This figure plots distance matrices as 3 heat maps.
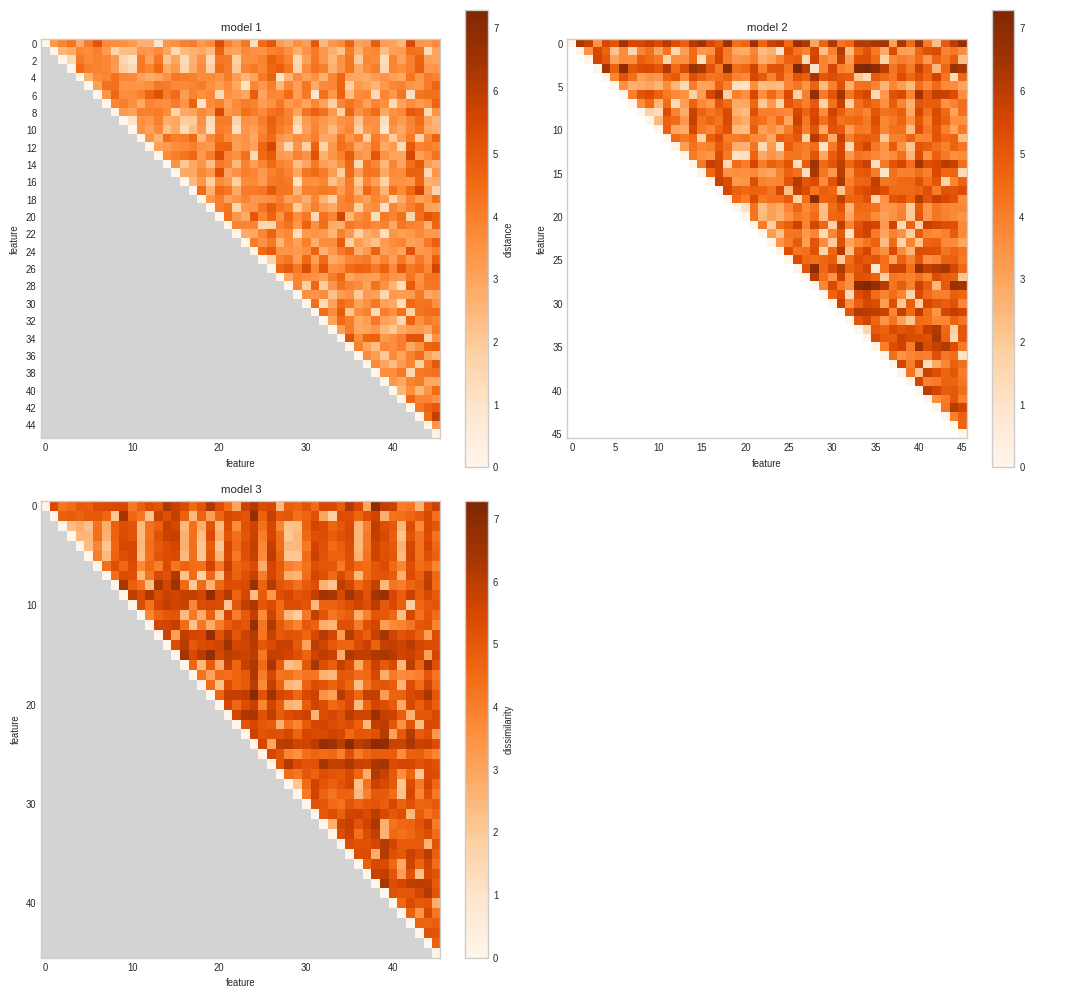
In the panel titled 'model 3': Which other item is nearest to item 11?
29
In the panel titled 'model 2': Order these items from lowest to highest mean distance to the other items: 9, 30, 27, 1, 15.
1, 15, 27, 9, 30
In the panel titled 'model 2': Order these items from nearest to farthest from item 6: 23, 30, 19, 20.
20, 19, 23, 30
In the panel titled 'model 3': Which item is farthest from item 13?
19
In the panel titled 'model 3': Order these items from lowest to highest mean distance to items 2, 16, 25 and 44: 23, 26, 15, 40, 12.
12, 15, 40, 23, 26
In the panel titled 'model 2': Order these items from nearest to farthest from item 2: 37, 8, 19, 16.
19, 37, 16, 8
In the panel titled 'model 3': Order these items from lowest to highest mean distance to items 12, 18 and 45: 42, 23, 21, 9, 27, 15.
23, 42, 27, 21, 9, 15
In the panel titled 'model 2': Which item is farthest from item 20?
40
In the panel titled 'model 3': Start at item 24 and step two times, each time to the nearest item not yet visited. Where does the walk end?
26
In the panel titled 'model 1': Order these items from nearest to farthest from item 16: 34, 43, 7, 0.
34, 7, 0, 43
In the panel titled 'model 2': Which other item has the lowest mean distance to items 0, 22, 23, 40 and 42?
32
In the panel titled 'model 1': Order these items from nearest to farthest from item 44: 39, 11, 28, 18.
39, 18, 11, 28
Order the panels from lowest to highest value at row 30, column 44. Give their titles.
model 1, model 3, model 2
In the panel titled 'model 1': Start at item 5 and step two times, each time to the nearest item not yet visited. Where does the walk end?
35
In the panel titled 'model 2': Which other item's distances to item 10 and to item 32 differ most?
8
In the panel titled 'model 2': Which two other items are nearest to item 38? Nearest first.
21, 23
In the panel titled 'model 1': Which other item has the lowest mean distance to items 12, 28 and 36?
41
